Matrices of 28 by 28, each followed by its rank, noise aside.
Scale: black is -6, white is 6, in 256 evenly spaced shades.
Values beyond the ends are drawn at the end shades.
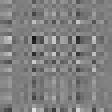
one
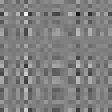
one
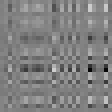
one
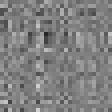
three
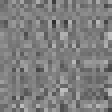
three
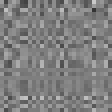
two
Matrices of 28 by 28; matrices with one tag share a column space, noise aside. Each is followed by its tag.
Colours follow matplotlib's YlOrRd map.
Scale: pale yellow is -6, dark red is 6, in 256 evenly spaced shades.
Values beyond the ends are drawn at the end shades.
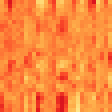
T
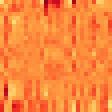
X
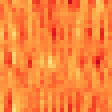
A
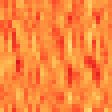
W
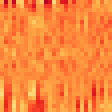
X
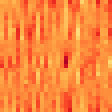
A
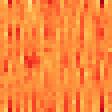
A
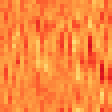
W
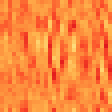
W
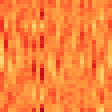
W
